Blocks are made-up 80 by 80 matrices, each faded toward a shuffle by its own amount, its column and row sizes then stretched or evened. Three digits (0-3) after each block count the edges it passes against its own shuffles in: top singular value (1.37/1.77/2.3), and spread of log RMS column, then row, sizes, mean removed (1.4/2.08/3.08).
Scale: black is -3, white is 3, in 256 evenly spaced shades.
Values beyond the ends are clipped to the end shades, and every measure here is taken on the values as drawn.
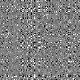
3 2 2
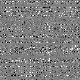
1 1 3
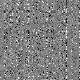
2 2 0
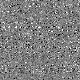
1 0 2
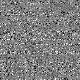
1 0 2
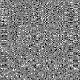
3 1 1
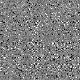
2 1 2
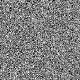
1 1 0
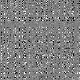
1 3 3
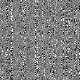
1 3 1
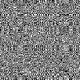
3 0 2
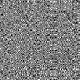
3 0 1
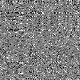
2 0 2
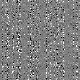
2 3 1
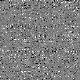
2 1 2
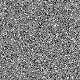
1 1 1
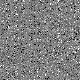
0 2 0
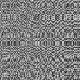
3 2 1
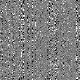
1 3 0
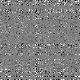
2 2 3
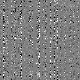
1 3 1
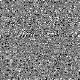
2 0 2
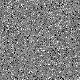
0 1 1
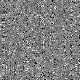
1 2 0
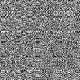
3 0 2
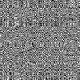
3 1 0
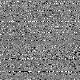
0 0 3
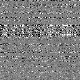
2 1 3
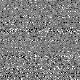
0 0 3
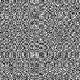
3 0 0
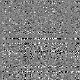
2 2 3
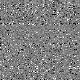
1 1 2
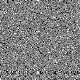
1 0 1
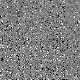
0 2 1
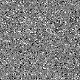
1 1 2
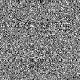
2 0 1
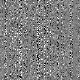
0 3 0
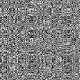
3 2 1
